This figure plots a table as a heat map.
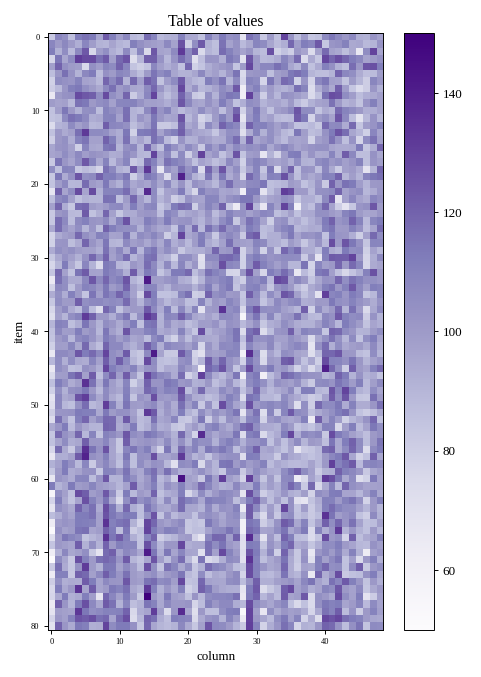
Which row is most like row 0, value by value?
64
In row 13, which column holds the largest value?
5
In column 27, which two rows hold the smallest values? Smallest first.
23, 32
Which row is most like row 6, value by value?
69
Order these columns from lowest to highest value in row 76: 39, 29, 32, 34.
32, 39, 29, 34
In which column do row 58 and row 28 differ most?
22
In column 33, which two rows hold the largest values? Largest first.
33, 4
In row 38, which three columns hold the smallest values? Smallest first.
28, 0, 46
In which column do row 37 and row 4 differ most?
46
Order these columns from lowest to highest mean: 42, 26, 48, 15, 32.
32, 48, 26, 42, 15
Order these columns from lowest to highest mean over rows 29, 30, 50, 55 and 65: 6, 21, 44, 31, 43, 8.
31, 21, 6, 43, 44, 8
